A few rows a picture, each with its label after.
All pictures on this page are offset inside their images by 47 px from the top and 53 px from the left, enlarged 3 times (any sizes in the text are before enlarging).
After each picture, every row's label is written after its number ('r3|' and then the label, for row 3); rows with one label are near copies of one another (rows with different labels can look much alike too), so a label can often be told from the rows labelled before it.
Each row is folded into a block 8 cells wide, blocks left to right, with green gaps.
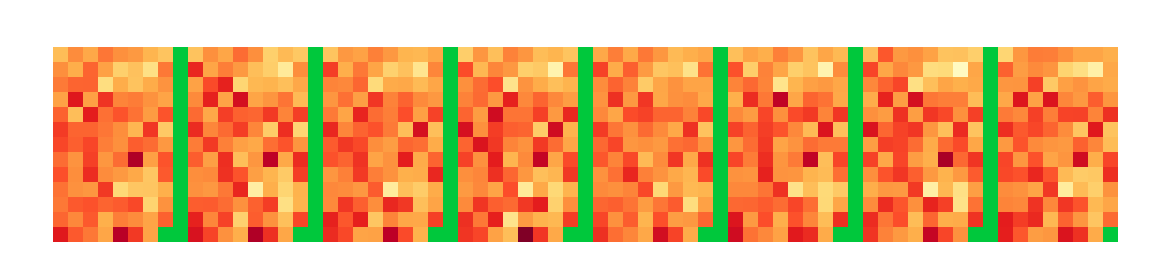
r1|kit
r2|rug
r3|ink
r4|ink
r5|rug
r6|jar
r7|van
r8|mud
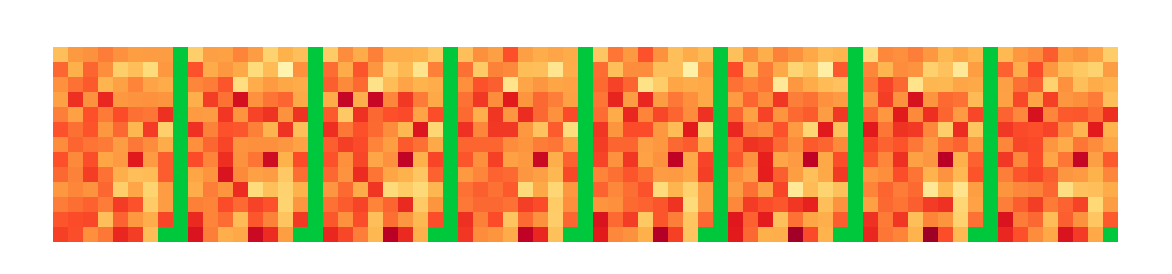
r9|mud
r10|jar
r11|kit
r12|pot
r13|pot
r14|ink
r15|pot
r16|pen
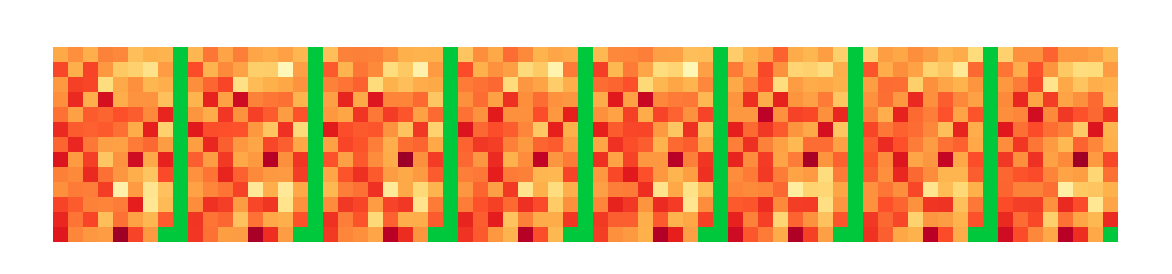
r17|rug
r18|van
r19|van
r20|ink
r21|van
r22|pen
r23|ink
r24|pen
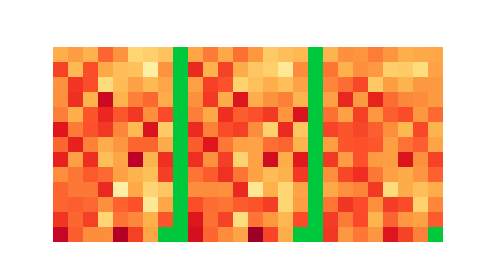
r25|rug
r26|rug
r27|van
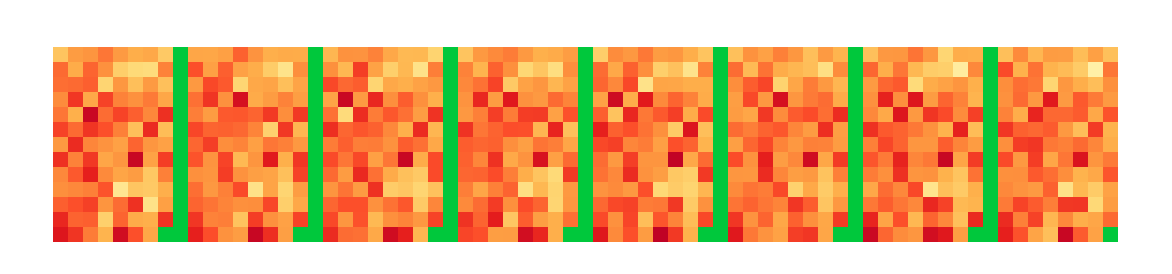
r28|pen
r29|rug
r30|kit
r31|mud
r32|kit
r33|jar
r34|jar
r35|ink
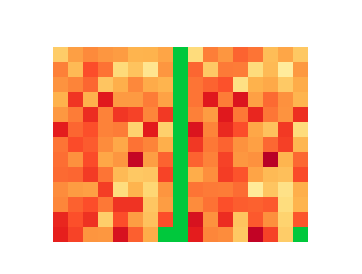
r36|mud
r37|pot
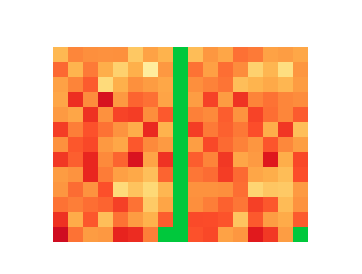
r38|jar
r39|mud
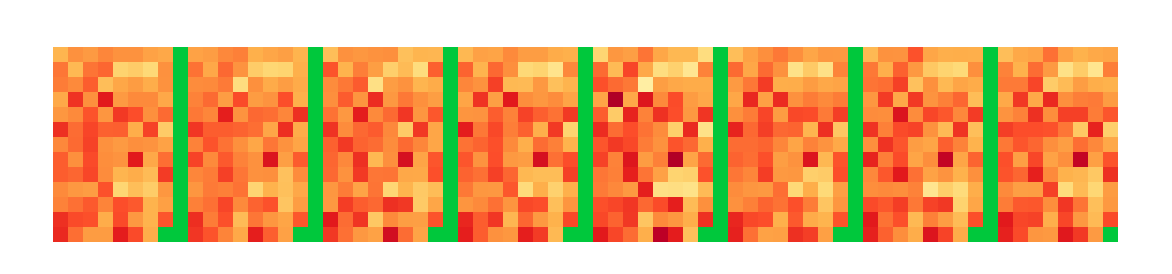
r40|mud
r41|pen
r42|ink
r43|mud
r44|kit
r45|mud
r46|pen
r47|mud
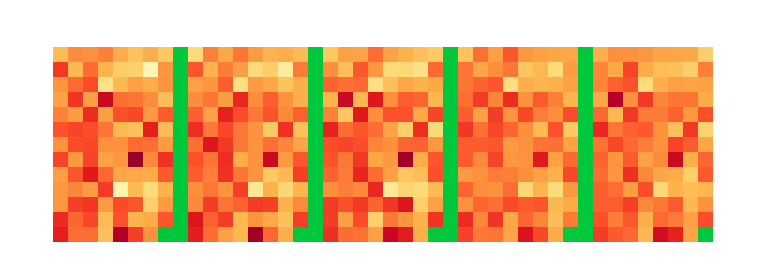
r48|van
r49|ink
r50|kit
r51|pot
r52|kit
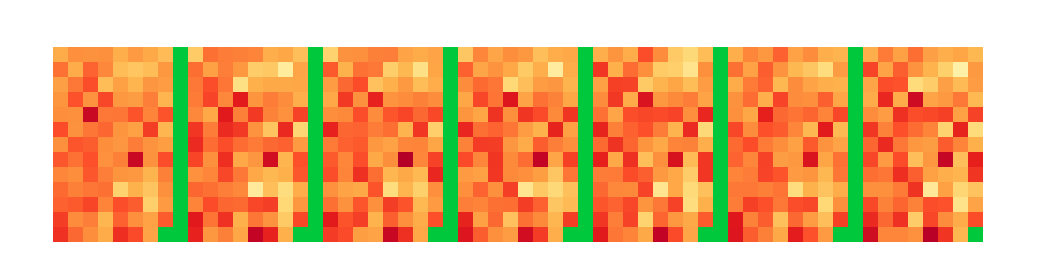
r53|pen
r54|pot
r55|mud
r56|jar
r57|rug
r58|pen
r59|rug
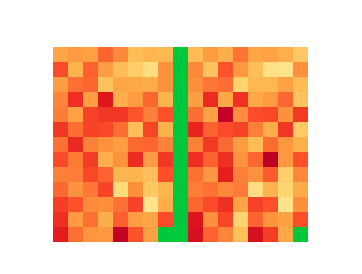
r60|rug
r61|pen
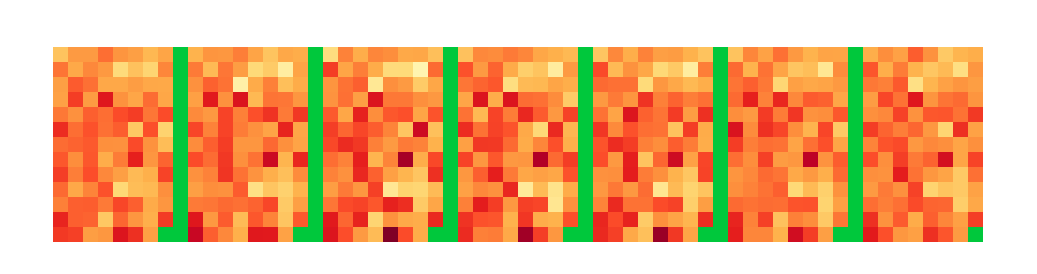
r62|mud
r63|jar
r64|ink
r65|van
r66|ink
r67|pot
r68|jar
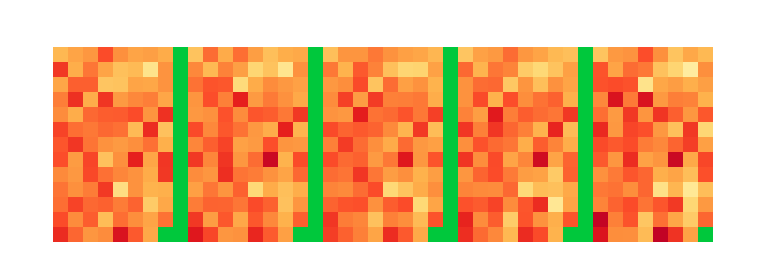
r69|rug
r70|jar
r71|pen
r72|pen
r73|pot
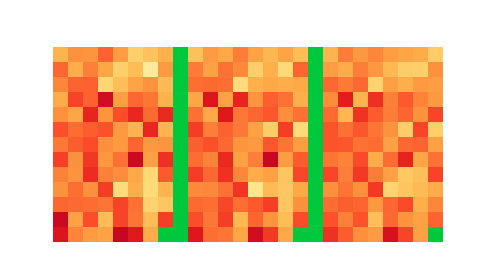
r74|jar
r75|kit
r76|kit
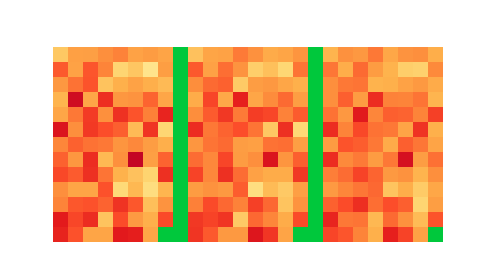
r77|mud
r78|mud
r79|pen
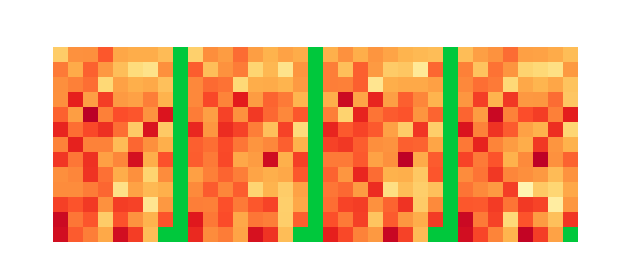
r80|pen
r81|pot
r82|kit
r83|pen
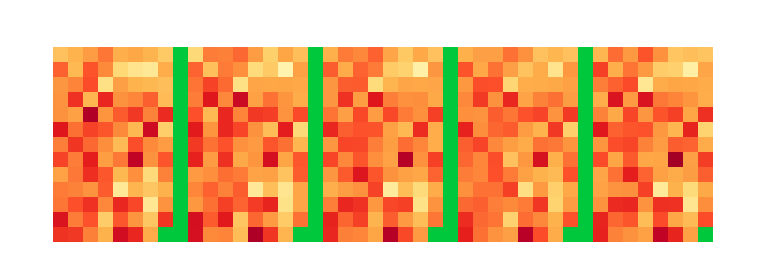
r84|pen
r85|pot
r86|van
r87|rug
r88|van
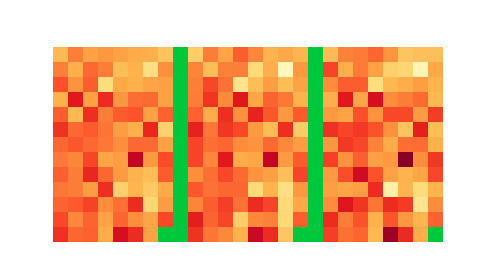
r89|kit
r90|pot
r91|van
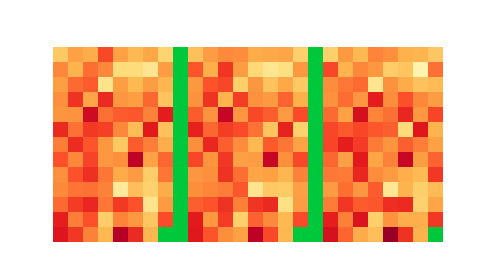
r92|pen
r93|pen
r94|ink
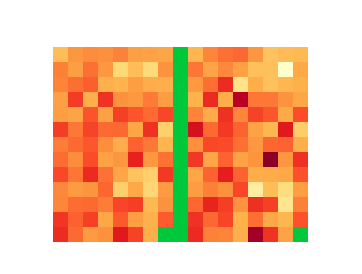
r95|mud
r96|van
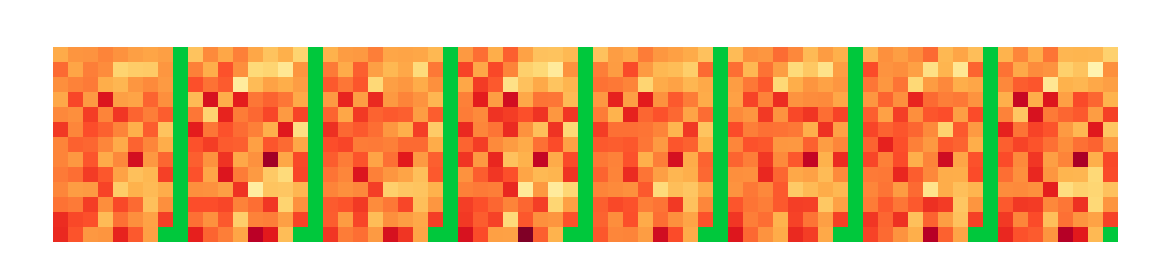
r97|mud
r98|kit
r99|kit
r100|rug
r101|kit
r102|jar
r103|ink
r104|kit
